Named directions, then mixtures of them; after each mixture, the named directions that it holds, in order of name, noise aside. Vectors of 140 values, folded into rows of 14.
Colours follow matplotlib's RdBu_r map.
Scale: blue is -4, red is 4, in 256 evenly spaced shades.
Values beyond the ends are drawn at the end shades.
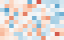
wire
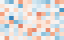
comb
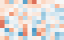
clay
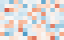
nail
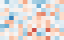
clay, comb.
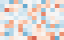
nail.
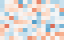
comb, nail, wire.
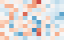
clay, wire.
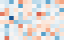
comb.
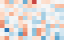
clay.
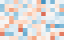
nail, wire.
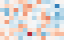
comb, wire.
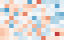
wire.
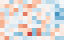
clay, comb, wire.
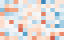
comb, nail, wire.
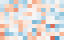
clay, nail, wire.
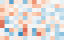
clay.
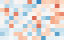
wire.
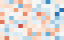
clay, comb, wire.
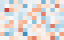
nail.
